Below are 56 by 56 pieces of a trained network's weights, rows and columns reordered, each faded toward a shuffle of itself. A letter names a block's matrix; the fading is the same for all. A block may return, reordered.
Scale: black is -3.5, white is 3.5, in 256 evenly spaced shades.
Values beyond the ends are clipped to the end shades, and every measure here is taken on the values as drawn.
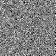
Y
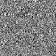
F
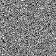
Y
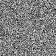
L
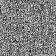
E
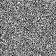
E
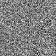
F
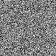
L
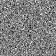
L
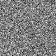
L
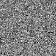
F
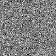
Y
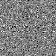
Y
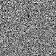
Y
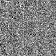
E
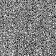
E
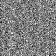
E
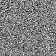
L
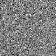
F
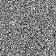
L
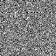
F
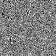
Y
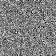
E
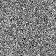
E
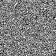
L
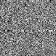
F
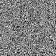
F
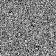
L
